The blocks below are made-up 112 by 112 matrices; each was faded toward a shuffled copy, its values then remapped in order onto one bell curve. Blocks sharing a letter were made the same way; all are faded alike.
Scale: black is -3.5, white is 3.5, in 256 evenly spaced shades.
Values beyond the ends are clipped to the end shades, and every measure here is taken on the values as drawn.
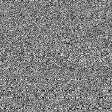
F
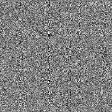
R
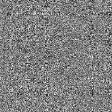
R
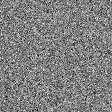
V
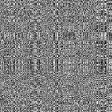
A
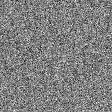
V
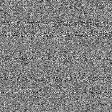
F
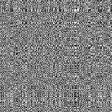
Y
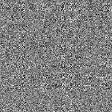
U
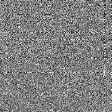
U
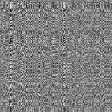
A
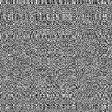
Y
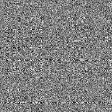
U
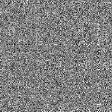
R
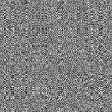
Y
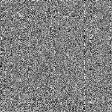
R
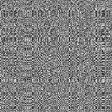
A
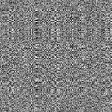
Y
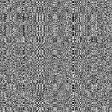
A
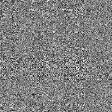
U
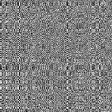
A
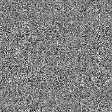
R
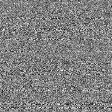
F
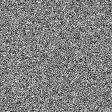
V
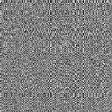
A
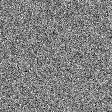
V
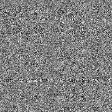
R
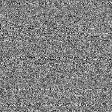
F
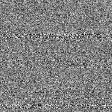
F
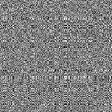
Y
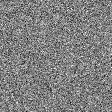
V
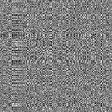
A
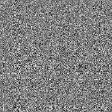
R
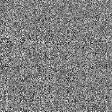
R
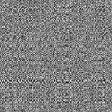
Y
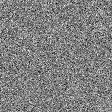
V
